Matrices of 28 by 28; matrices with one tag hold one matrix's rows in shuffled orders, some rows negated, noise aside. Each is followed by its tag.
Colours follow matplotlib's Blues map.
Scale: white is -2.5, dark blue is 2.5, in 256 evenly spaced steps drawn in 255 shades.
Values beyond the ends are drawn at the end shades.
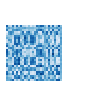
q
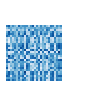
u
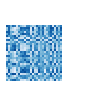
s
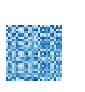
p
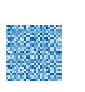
u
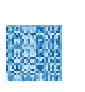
q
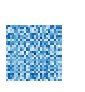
u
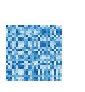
p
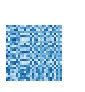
s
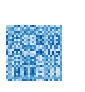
q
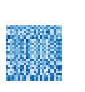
u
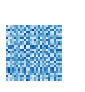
u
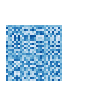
q
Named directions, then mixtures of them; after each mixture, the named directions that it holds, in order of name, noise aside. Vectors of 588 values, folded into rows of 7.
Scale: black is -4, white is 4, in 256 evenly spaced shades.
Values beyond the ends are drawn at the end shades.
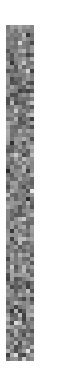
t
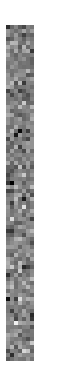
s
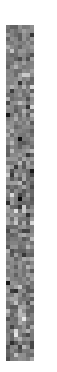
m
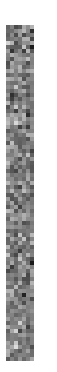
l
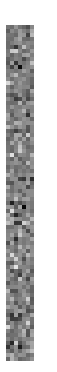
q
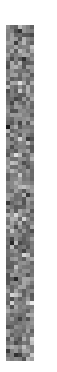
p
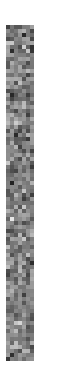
l, s.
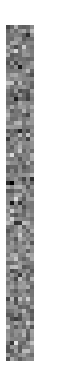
q, s.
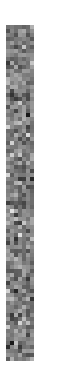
l, m, q.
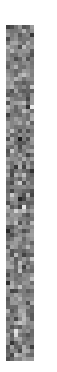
m, s.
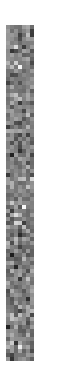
q.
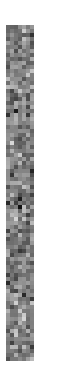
l, m, p.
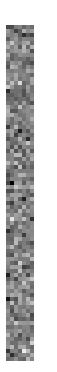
p, s.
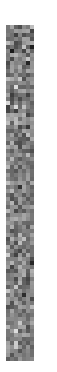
l.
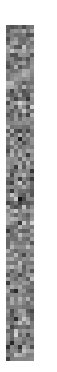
m, q, s.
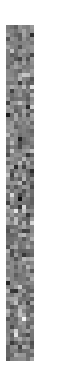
m.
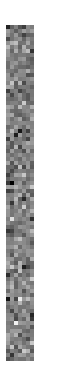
s.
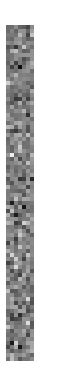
q.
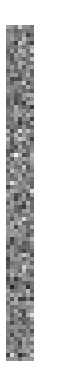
p, s, t.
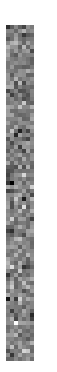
s.
